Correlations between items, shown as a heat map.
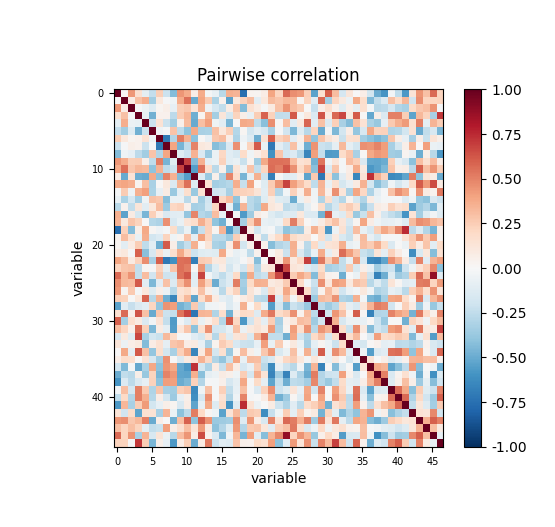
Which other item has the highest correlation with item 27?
22
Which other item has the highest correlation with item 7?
20
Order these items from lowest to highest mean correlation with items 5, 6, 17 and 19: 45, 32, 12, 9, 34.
32, 34, 9, 12, 45
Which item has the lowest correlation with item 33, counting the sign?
4
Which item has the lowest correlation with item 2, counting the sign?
18
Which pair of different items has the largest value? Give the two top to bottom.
24, 45
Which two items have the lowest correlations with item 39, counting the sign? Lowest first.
11, 36
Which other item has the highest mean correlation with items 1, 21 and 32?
3
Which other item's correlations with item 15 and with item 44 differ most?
17
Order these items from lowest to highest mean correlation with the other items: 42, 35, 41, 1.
42, 41, 35, 1
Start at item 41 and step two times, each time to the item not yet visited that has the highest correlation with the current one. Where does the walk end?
40
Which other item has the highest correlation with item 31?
46
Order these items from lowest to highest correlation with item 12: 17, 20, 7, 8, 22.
8, 20, 7, 22, 17
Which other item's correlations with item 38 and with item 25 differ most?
0
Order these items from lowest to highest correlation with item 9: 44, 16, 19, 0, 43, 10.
16, 19, 44, 43, 0, 10
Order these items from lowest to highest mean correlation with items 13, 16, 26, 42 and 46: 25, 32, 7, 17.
32, 7, 25, 17
